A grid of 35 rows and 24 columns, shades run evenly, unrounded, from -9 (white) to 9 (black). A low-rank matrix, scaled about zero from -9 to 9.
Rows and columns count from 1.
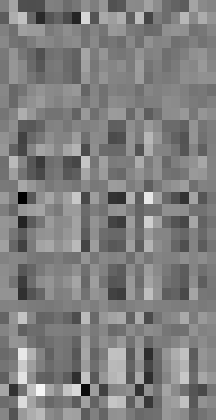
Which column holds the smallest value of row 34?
3
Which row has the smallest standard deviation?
26
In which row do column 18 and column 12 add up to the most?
33
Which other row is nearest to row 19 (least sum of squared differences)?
25
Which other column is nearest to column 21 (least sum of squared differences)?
14
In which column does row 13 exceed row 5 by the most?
10
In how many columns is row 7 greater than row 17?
11
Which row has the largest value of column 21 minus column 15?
17
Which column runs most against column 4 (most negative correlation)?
22
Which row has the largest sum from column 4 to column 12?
2
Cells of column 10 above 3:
4
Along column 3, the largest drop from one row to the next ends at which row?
18
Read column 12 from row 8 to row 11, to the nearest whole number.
1 1 0 -1
